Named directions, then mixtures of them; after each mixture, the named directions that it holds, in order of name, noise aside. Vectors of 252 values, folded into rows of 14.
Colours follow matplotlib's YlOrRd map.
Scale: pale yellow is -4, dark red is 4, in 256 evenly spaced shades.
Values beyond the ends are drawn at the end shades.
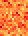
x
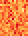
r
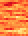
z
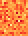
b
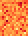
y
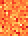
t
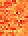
b, x, z.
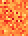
b, r, y.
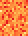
r, y.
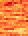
z.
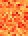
x.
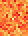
r, x.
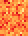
r, x.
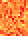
b, x.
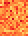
b, r, z.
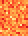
t, x.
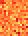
t.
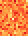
r, x, y.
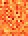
b, r.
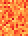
r, y.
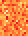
b, y.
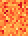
b, y.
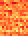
t, x, z.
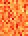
r.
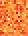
b.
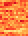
b, z.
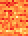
r, t, z.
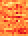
b, z.
